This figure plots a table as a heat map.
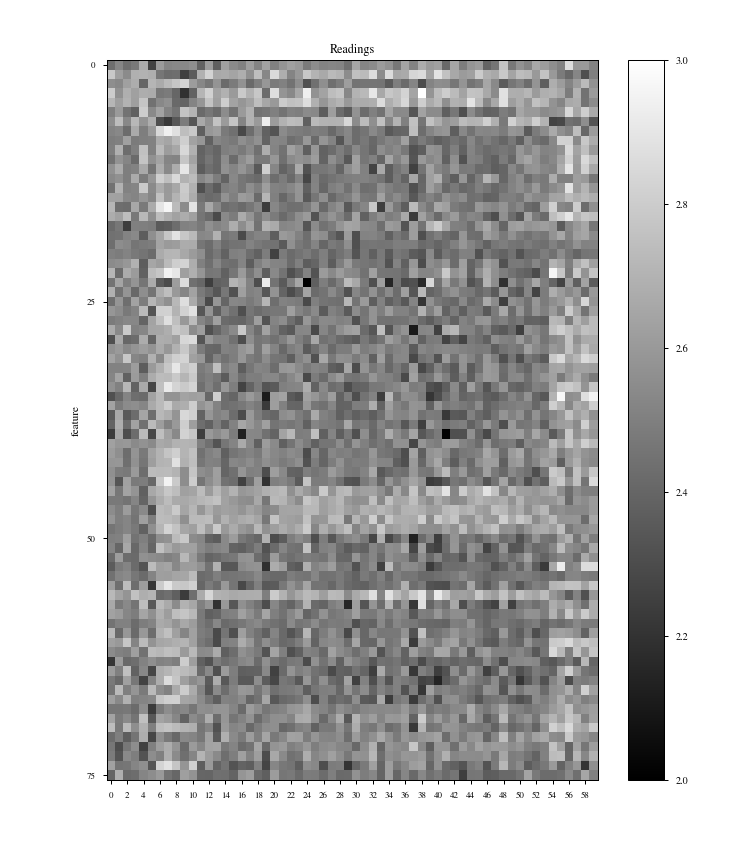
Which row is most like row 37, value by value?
29
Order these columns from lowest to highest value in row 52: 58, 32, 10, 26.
26, 32, 10, 58
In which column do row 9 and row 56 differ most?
9
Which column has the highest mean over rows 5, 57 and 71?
56
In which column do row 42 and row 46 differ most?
24
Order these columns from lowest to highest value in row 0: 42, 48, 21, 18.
18, 21, 42, 48
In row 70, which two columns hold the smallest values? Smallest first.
37, 13
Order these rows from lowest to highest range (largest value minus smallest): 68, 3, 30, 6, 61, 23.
30, 68, 61, 6, 3, 23
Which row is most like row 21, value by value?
2
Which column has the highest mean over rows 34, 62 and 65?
7
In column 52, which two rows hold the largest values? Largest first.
6, 4
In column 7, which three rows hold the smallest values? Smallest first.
6, 23, 17
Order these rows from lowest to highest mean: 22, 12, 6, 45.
12, 22, 6, 45
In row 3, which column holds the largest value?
38
